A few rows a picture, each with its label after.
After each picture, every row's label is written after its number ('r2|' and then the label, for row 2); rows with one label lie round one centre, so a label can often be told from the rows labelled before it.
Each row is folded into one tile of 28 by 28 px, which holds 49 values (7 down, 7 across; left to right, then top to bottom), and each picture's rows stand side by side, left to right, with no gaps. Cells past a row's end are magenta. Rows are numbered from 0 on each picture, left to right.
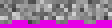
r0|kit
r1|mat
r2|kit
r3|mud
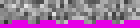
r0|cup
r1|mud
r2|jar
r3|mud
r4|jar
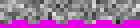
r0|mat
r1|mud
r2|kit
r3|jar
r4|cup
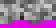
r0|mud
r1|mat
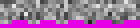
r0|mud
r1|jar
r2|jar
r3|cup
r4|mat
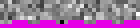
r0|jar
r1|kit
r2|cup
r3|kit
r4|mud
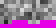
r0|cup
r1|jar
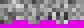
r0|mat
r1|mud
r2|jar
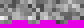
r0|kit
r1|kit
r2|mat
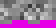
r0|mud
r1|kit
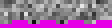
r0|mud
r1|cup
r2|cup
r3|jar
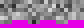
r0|kit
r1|cup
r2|kit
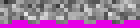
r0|mud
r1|kit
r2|kit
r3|mud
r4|mat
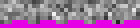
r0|mat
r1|mud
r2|kit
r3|mud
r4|cup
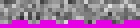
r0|mud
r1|jar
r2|jar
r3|cup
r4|mat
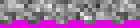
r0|mat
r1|mat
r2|mud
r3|kit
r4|mat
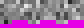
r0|cup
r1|jar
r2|jar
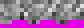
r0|mud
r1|cup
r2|cup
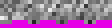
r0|kit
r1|cup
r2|cup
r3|cup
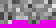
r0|jar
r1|cup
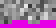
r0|cup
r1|kit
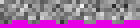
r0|cup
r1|kit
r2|cup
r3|kit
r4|kit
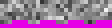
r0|mat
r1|jar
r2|kit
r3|cup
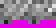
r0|cup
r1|cup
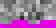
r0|mud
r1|jar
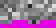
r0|kit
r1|cup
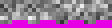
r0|kit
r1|kit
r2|cup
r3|mat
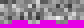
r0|mud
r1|jar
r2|kit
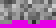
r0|mud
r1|cup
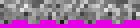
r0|cup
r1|mud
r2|cup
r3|cup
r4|mud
